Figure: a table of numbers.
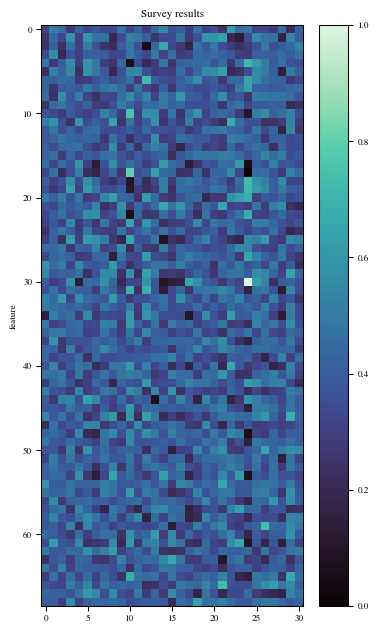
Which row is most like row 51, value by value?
12
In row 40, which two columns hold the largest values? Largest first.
22, 10
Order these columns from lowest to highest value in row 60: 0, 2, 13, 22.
2, 0, 22, 13
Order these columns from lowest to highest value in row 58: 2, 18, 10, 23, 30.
18, 23, 2, 10, 30
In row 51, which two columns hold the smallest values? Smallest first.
28, 17
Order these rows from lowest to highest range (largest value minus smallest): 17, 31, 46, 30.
46, 31, 17, 30
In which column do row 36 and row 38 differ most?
21
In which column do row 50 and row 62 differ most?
8
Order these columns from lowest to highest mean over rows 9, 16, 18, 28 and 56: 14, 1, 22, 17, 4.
17, 22, 1, 4, 14
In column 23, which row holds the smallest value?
1
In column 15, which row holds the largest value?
63
